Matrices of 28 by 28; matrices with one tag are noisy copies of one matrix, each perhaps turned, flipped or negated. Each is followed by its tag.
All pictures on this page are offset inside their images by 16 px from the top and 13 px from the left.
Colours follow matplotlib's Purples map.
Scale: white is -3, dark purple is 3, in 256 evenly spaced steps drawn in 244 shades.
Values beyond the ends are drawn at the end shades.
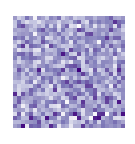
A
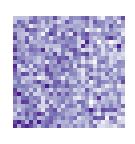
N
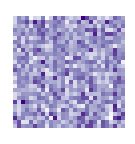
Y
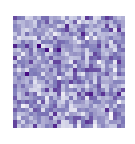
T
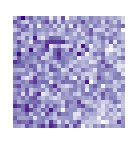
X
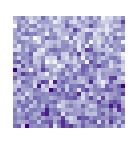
X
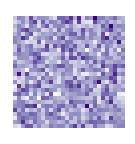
T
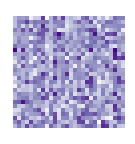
Y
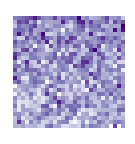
X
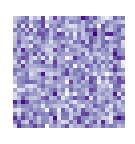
Y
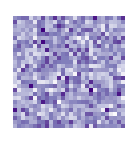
T
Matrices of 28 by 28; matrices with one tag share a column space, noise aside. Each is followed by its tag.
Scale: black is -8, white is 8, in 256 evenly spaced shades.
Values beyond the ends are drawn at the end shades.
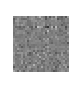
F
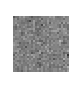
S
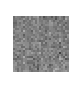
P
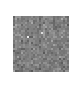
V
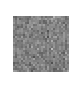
V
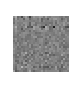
F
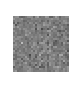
S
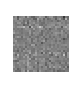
F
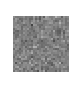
V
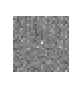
V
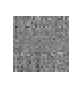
F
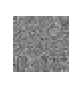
P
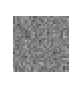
V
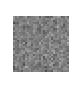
S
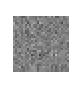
S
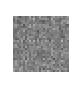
V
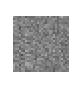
S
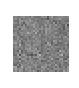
S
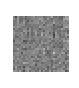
V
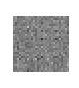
P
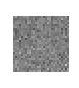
V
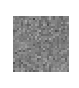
P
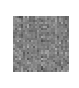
V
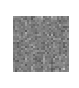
P
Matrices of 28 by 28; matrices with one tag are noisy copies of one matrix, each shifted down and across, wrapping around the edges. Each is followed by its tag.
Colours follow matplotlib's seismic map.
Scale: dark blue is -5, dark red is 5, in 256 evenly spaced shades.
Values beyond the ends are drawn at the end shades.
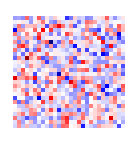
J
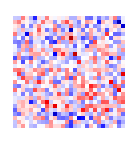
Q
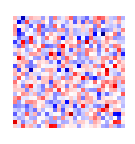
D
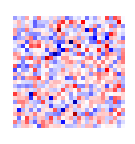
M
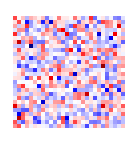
J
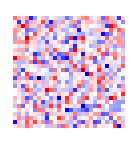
J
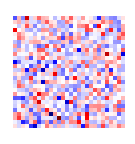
M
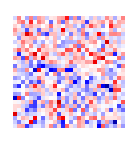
Q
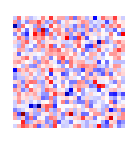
D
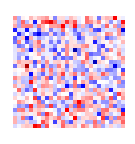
Q
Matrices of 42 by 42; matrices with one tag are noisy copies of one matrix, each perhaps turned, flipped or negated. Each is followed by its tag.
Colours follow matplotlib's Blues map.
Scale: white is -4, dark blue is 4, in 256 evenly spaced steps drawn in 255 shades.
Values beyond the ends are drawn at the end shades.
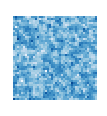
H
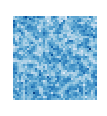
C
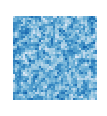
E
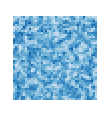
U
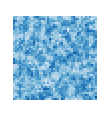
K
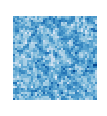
C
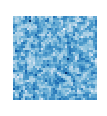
U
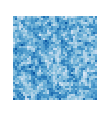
C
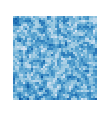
E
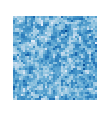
C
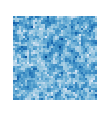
H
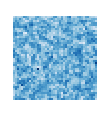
U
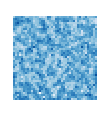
E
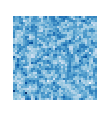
U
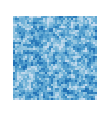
H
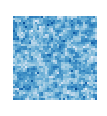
H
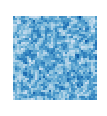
E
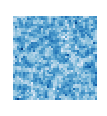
K
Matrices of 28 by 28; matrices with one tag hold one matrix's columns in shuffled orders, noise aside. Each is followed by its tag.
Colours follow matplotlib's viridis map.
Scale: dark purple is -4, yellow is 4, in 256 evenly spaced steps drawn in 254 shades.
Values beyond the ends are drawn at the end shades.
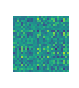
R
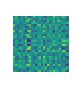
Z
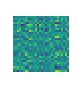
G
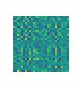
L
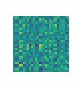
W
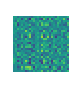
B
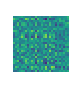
B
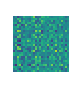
Z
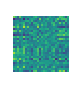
L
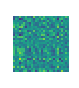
L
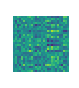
Z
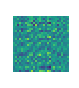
G
